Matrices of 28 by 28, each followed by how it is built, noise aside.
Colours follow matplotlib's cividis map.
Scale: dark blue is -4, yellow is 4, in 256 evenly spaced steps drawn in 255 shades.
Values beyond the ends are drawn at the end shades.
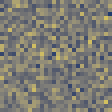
noise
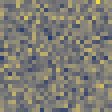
noise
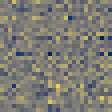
low rank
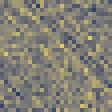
Toeplitz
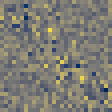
block diagonal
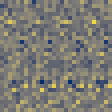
repeating columns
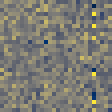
uneven columns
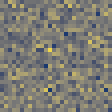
repeating columns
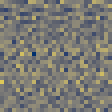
repeating columns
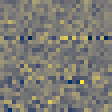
uneven rows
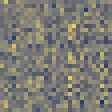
low rank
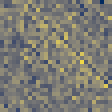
Toeplitz
